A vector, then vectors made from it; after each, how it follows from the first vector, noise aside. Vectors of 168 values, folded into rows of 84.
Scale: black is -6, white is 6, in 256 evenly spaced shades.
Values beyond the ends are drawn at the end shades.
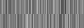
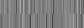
reversed, negated, partly zeroed.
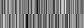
negated, scaled up.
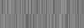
negated, shrunk.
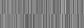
negated, shrunk.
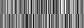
negated, scaled up.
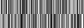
wrapped around, scaled up.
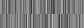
sign-scrambled.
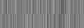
shrunk.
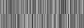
copied.
